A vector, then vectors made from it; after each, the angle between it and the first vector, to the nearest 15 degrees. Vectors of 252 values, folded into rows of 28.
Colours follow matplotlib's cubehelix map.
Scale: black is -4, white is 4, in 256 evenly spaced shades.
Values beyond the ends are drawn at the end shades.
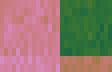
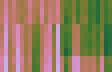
45 degrees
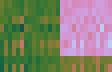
165 degrees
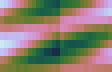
90 degrees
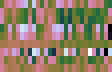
75 degrees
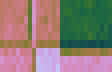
30 degrees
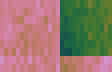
15 degrees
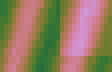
120 degrees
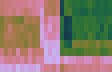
30 degrees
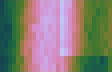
90 degrees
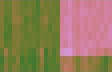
165 degrees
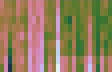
60 degrees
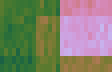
165 degrees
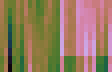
135 degrees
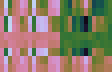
45 degrees
